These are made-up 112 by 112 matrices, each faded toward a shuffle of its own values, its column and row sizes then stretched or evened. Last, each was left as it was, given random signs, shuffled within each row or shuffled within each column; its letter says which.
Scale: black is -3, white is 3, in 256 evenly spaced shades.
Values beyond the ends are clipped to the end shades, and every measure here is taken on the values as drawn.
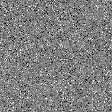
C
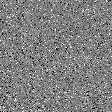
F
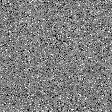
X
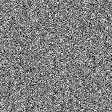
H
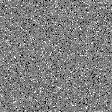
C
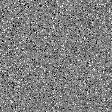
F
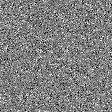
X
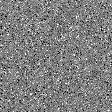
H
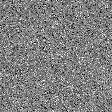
H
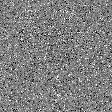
X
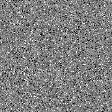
C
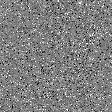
H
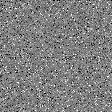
X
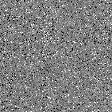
F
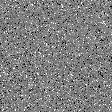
X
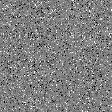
C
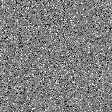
H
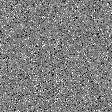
X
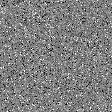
H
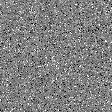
F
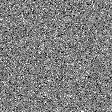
X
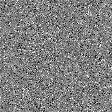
H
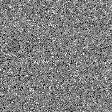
F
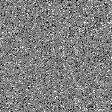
C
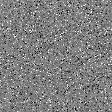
X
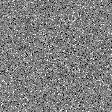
H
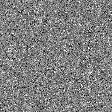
F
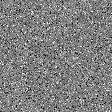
X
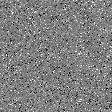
H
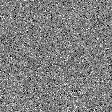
X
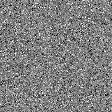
F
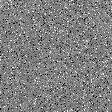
H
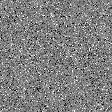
X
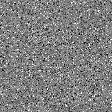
C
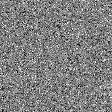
F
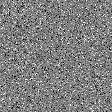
H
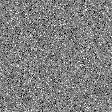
H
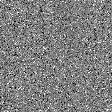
H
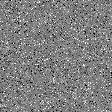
H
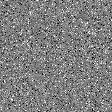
H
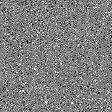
F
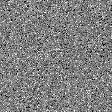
C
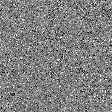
F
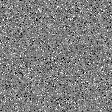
X
